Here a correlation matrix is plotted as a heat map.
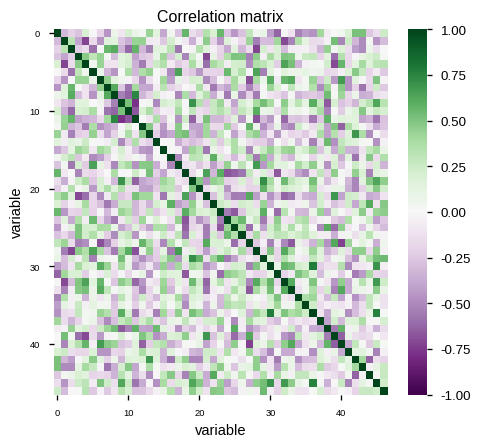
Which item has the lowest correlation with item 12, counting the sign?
40
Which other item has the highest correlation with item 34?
31
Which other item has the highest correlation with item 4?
32
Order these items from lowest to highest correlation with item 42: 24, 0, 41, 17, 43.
24, 41, 17, 43, 0
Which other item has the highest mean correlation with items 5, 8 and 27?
21
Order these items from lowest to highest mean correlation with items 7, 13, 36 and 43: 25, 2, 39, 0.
2, 25, 0, 39
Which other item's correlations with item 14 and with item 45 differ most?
36
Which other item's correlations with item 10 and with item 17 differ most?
22
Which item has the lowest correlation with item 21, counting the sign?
3
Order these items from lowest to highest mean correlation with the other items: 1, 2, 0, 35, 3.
1, 2, 0, 35, 3
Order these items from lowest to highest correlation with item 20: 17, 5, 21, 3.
5, 17, 21, 3
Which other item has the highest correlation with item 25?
38
